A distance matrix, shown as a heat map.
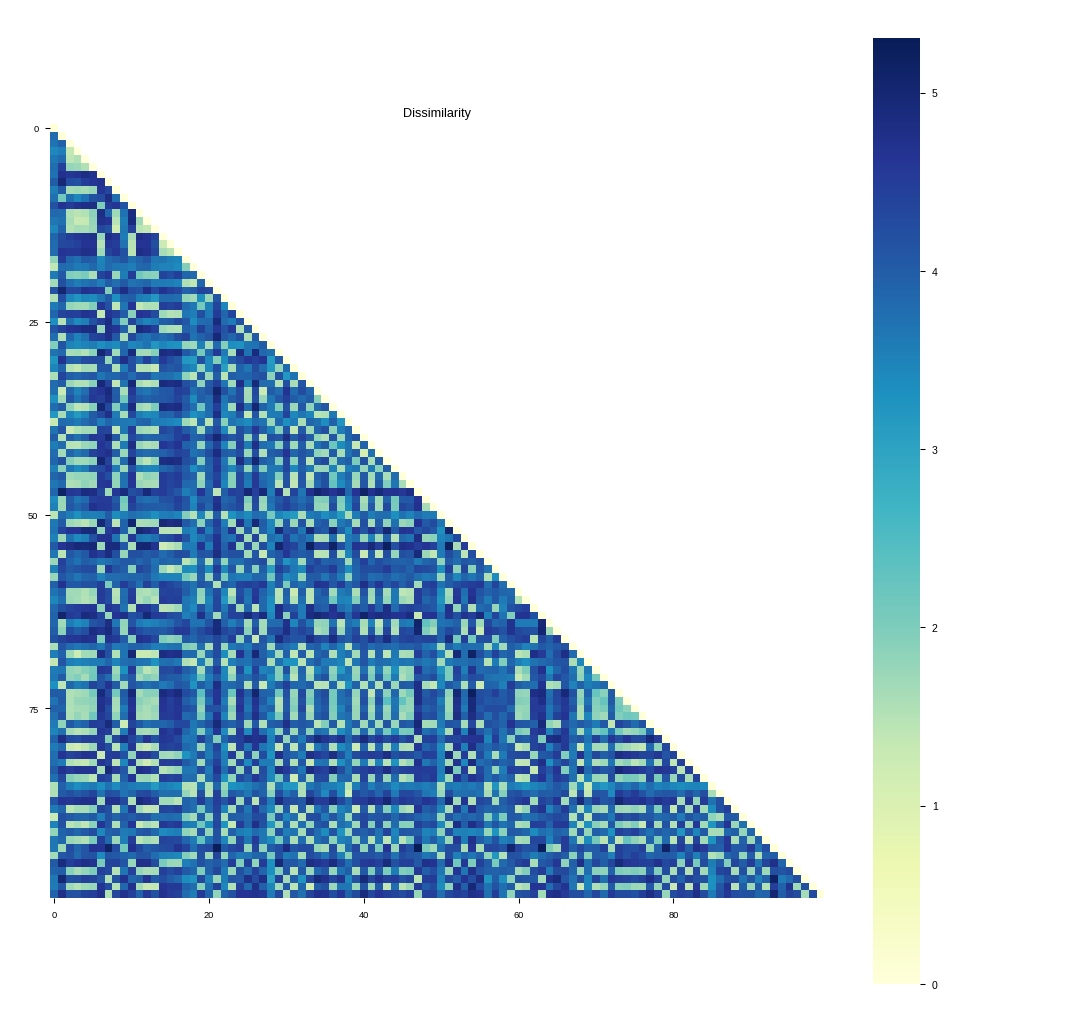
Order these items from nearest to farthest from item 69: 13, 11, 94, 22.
22, 94, 13, 11
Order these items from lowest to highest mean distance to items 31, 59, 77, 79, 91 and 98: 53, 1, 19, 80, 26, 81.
80, 19, 53, 1, 81, 26
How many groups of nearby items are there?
5
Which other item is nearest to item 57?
15
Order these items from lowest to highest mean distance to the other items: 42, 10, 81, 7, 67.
67, 42, 81, 10, 7
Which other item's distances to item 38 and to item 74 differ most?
86
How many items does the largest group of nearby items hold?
38
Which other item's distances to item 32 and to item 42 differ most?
40
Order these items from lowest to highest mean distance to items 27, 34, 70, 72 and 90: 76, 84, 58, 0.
76, 84, 0, 58
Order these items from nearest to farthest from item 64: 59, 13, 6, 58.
13, 58, 6, 59
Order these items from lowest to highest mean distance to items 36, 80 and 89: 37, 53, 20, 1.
20, 37, 53, 1
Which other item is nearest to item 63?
47
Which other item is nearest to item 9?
77
